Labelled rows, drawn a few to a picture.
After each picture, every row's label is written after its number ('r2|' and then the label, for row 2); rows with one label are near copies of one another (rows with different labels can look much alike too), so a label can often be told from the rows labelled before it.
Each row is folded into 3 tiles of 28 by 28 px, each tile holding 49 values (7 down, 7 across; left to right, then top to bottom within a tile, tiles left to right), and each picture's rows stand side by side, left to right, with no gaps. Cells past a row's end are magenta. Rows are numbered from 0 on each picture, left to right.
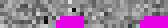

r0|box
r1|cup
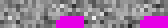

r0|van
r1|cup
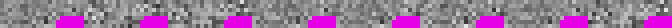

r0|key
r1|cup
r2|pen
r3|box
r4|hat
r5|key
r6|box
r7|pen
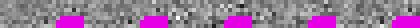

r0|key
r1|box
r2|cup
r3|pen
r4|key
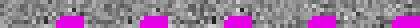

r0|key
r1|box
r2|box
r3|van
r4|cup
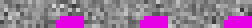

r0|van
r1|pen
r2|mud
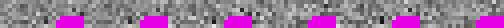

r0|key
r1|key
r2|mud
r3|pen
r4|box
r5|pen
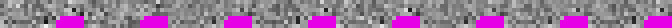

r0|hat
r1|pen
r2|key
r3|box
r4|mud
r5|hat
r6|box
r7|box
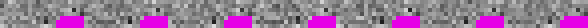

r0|mud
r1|box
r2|hat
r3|box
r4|mud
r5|key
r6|hat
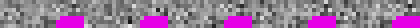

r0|pen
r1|mud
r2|cup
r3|pen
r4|pen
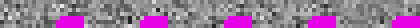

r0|van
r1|box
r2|cup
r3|cup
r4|hat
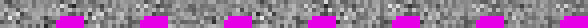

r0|cup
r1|van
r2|box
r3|pen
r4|van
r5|van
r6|van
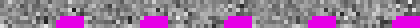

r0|mud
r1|box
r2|cup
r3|mud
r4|pen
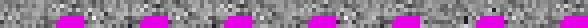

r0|van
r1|cup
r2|cup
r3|cup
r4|cup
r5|box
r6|van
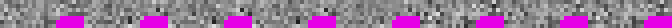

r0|van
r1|key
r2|mud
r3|mud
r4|key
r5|pen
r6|pen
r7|pen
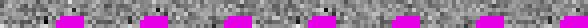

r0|box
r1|key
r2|cup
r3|mud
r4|pen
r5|cup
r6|box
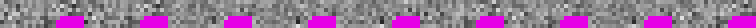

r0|van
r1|van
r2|key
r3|hat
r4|key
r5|pen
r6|cup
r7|hat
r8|cup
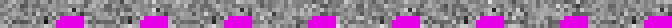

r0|key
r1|box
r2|hat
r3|cup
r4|mud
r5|box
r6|pen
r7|key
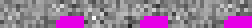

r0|van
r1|cup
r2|van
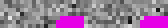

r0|cup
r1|box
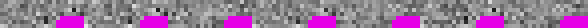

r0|key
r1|mud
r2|pen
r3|mud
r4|van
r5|box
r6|cup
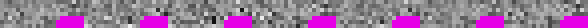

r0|pen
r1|mud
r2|box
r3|cup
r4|key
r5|pen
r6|pen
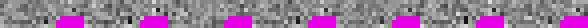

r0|box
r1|box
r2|pen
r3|box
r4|key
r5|box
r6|mud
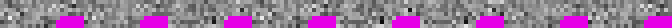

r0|cup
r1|van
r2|box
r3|cup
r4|box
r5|hat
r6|cup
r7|van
